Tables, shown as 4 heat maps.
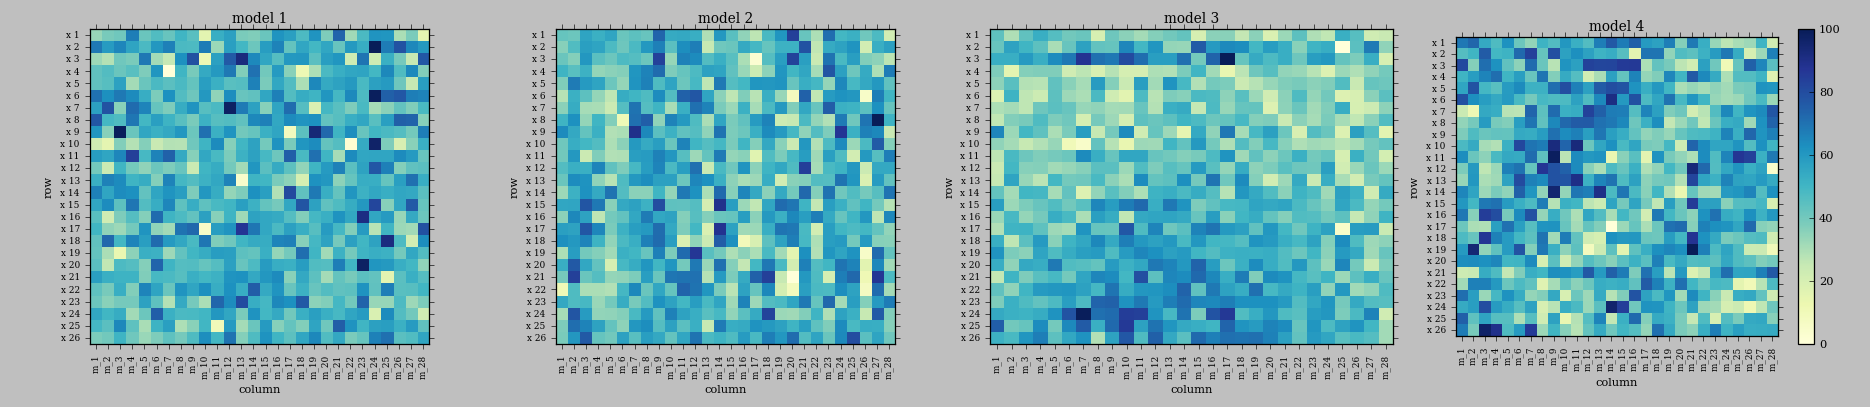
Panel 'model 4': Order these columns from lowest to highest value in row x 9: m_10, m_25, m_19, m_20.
m_19, m_20, m_25, m_10
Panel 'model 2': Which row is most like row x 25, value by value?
x 5
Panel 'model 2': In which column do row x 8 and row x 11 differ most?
m_27
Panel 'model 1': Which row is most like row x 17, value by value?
x 3
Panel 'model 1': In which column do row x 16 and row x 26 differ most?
m_23
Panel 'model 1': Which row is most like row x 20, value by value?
x 16
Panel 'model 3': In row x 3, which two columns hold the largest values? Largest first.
m_17, m_7
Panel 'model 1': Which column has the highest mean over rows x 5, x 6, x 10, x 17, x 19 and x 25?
m_24
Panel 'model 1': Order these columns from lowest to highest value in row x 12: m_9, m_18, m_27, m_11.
m_9, m_18, m_27, m_11
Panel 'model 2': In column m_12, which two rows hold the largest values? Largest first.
x 19, x 6
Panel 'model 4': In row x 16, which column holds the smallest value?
m_17
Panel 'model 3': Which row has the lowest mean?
x 4
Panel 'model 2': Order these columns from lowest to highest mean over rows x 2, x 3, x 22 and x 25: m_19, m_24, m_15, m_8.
m_15, m_19, m_8, m_24
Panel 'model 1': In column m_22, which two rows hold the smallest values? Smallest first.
x 10, x 3
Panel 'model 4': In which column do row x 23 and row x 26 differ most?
m_3
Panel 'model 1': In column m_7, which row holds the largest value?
x 11
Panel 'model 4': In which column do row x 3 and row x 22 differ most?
m_26
